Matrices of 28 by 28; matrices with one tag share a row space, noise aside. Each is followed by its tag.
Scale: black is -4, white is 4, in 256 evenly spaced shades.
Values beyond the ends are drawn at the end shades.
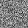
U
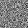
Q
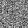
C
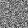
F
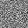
Q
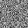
C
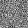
U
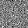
C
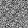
F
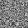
F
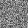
U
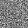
Q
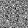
F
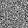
Q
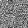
U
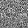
U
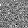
F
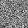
F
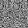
C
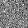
F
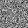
Q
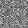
C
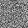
Q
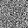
Q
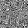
F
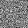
U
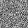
U
